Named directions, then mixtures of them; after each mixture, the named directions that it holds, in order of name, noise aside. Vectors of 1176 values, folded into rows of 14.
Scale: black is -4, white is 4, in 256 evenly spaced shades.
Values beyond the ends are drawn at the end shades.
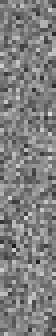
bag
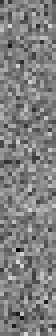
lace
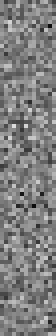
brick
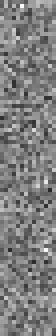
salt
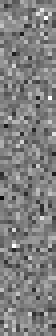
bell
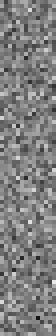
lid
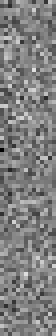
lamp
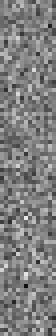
bag, lamp.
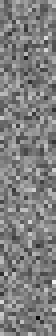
lid.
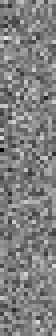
lamp.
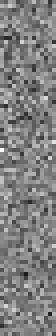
lamp.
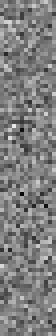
brick, salt.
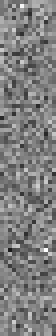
bell, salt.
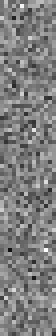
salt.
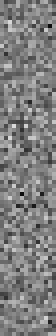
brick.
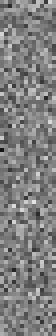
lamp, lid, salt.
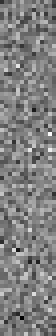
bag, lace.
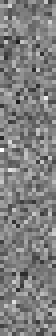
lamp.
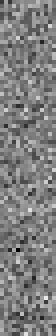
lace, salt.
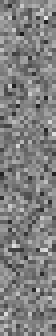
bell, lamp, salt.
